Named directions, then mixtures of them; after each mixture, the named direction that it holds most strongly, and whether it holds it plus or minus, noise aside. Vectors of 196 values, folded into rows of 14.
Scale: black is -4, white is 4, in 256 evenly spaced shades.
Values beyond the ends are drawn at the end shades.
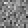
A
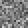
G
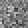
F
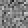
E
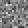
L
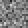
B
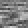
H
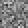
L, minus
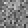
A, plus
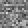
L, plus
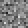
L, minus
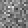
F, plus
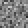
A, plus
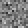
L, minus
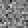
B, plus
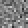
G, plus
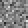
B, minus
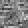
H, plus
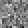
L, plus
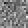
A, minus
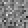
A, plus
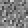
A, minus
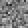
L, minus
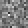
L, plus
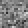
G, minus
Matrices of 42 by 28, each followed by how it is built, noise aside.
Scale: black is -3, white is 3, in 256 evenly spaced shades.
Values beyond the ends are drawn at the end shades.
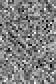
Toeplitz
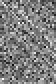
Toeplitz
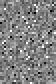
sparse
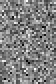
noise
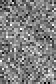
Toeplitz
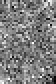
smooth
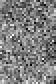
smooth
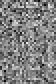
blocks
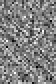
Toeplitz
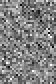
Toeplitz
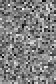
noise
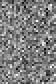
repeating rows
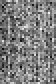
blocks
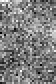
smooth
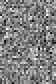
blocks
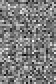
blocks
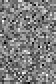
noise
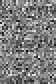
blocks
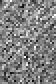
Hankel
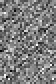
Hankel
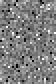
sparse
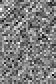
Hankel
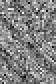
Toeplitz
